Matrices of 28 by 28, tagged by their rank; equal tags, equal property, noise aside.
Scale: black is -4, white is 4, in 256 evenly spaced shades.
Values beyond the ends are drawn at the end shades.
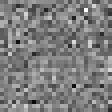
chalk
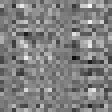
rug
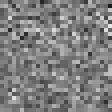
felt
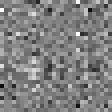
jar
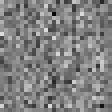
chalk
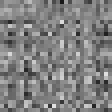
jar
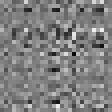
rug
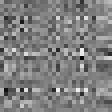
rug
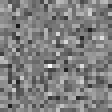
felt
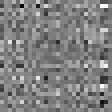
rug
